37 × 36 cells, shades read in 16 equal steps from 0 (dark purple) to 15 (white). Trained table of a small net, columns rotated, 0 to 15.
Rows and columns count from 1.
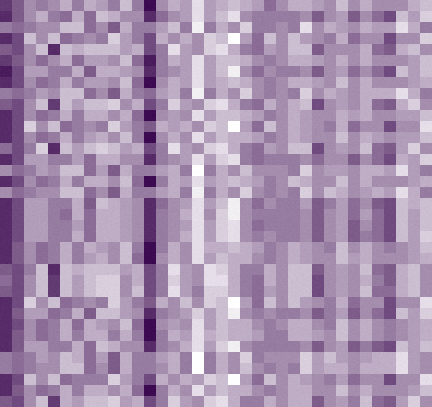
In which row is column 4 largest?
14
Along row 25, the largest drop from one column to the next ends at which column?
5
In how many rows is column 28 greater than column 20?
6
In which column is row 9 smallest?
10
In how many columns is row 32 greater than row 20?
4
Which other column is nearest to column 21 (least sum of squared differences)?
11
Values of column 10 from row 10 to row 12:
12 8 12
